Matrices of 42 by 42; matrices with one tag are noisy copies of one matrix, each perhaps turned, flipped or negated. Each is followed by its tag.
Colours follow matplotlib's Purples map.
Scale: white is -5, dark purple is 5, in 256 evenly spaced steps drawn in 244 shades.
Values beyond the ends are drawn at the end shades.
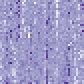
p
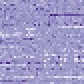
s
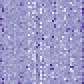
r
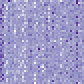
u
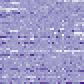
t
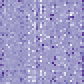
r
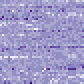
p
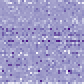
r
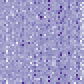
u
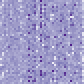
r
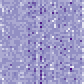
r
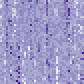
p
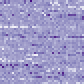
p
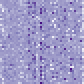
r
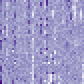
t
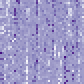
p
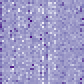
r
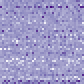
u
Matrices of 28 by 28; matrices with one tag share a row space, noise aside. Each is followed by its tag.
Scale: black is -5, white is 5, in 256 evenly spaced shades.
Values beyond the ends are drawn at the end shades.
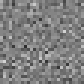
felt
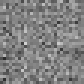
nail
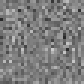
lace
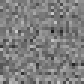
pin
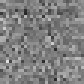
nail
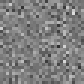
lace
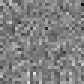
felt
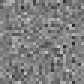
lace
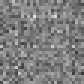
pin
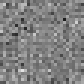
pin
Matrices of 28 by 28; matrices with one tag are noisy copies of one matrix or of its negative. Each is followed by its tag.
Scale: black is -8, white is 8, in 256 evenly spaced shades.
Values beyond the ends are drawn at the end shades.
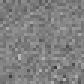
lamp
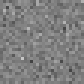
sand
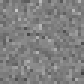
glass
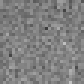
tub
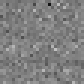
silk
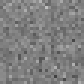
lamp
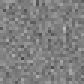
sand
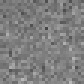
tub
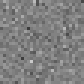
sand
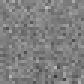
lamp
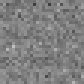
silk
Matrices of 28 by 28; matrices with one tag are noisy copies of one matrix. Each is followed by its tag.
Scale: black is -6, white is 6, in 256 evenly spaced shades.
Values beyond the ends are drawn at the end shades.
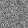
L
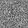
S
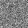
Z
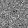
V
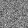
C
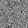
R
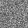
R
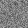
R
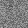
Z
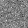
L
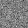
C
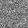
S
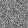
V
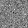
R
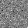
V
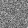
V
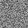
Z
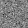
L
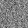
R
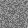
V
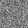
R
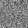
R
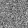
Z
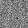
C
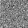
Z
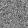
L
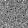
Z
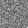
V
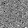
Z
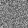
Z
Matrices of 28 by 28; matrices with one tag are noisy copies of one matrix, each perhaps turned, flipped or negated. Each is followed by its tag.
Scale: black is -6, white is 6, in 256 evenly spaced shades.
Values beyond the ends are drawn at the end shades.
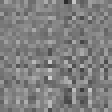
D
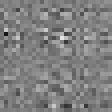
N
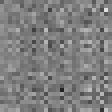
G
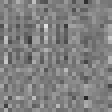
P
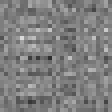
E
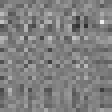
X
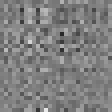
D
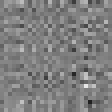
X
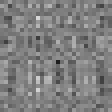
E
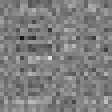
E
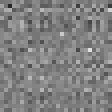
G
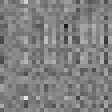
P
